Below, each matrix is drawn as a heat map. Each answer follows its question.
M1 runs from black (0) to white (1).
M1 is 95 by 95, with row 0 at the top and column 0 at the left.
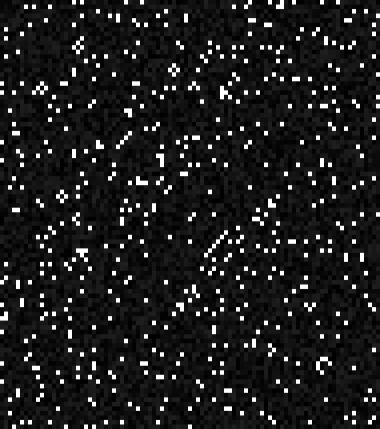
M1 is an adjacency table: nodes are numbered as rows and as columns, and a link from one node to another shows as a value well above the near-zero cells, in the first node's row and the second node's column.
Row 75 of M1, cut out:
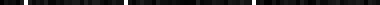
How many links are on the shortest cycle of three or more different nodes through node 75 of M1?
5
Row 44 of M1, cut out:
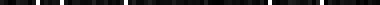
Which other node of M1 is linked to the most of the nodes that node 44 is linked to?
node 0
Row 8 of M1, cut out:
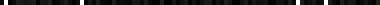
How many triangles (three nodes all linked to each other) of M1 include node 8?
0
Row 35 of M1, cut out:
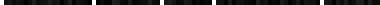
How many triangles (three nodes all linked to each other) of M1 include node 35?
2
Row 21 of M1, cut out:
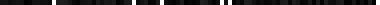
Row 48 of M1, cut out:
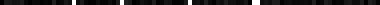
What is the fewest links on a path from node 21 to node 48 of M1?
3
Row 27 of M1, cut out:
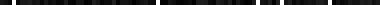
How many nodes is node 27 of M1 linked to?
5
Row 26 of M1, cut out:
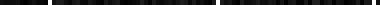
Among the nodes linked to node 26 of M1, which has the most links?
node 93
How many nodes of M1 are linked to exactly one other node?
1
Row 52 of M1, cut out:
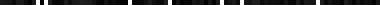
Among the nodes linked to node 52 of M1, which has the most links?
node 55
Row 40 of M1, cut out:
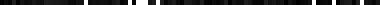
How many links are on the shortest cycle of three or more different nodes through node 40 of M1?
3
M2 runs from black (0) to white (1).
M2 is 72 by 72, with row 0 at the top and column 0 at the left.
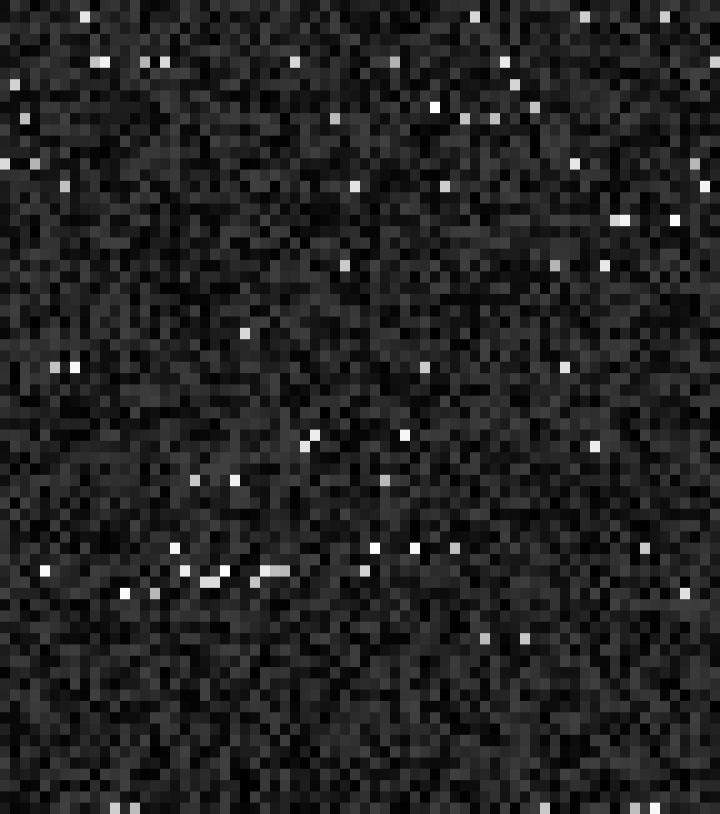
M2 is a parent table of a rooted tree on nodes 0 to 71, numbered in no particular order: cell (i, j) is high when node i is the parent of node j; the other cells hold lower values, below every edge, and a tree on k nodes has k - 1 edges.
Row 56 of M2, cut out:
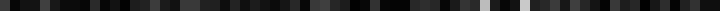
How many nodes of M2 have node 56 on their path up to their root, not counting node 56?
10
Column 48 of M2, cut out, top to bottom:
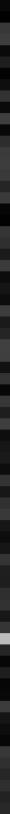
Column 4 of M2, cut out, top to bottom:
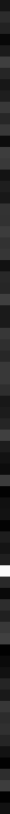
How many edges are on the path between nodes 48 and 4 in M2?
5
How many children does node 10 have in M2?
4
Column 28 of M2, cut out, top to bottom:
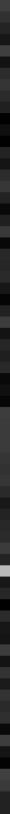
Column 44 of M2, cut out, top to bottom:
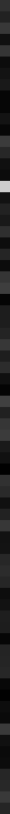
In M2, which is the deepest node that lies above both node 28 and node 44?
5
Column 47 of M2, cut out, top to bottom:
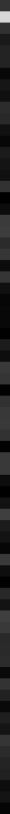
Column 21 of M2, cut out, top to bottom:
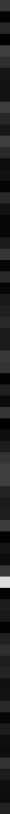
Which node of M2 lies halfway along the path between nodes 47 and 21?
7
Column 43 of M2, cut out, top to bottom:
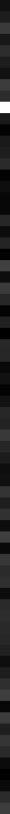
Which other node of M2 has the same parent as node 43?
53
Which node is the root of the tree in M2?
32
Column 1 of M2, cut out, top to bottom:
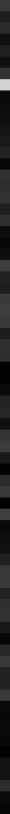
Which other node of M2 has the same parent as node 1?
51
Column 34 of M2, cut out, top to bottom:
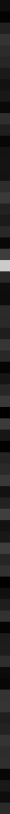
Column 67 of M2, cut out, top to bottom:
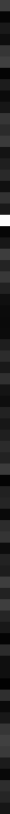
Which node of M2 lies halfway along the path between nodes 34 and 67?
42
